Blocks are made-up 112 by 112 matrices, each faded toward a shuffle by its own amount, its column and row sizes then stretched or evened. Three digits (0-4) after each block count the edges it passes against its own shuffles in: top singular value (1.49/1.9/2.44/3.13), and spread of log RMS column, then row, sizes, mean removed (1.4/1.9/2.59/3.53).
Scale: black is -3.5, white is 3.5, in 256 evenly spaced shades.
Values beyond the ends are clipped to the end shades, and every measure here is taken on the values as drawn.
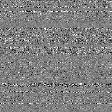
2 0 4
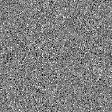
1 2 1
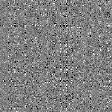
2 3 2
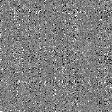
1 3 2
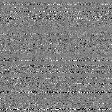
1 0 4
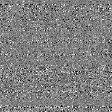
1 1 4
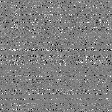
1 1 4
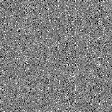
2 2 1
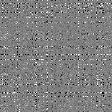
2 3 4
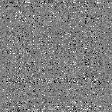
1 2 3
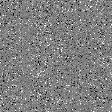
0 2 1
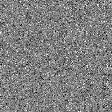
1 1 1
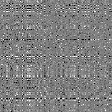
4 3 3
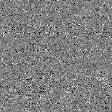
1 1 3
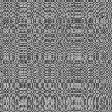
4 3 1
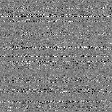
1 1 4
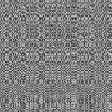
4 2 4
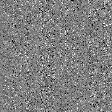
0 3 0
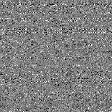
2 0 3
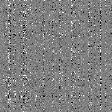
1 4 2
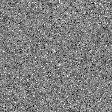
0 0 1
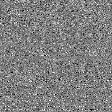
1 0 3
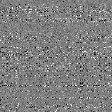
2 1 4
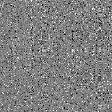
2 2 0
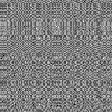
4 2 2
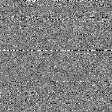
1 0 4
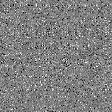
2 0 2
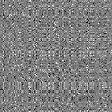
4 3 1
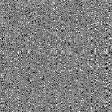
3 3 0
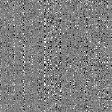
2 4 2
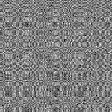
4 1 0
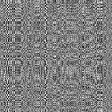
4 4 2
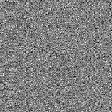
3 1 0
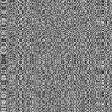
4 4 1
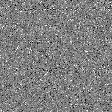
1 0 1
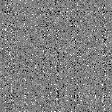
1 3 2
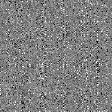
2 3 1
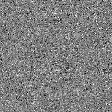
1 0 0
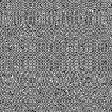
4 0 1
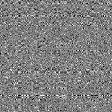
3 0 3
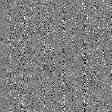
0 4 0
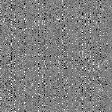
1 4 1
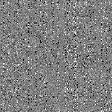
1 3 0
